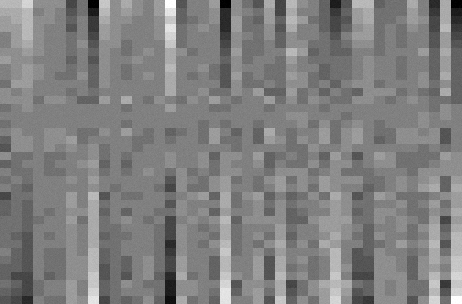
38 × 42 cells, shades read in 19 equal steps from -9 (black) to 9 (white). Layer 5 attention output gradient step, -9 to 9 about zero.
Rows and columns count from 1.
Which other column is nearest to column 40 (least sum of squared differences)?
26
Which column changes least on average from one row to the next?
11
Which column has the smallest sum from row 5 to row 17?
21
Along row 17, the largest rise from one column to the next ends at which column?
25
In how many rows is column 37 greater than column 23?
12
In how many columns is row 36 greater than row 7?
16
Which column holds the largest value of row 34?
42
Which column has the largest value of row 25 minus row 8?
9
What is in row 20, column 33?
-3
